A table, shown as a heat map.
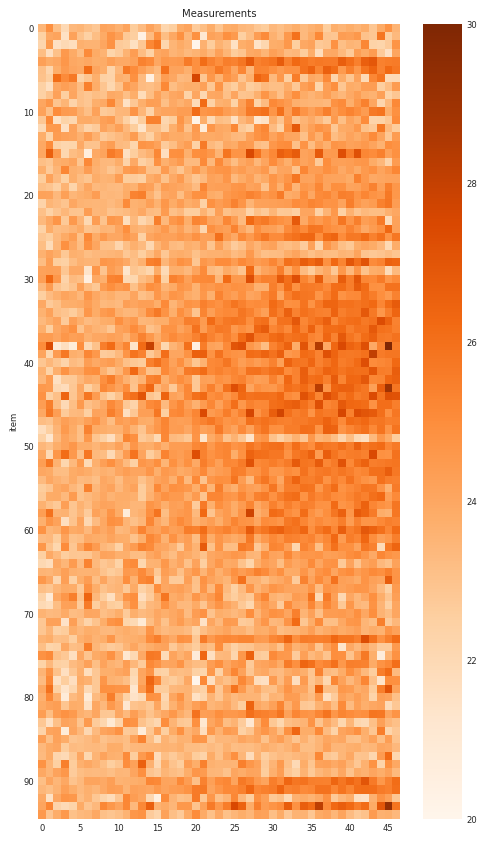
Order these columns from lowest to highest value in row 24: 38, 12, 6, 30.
6, 12, 30, 38
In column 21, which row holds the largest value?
46
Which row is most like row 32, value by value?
55
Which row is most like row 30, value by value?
15
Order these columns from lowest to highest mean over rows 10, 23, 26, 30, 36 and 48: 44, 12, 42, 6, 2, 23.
6, 12, 2, 23, 42, 44
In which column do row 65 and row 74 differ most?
39
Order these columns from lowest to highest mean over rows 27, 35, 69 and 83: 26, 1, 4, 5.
1, 5, 26, 4
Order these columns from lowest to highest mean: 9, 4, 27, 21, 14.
4, 9, 14, 21, 27
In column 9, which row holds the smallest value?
83
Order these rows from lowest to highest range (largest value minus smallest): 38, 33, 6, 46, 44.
33, 44, 46, 6, 38
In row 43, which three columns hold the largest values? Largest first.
45, 36, 25
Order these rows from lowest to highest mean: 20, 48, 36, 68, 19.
68, 19, 20, 48, 36
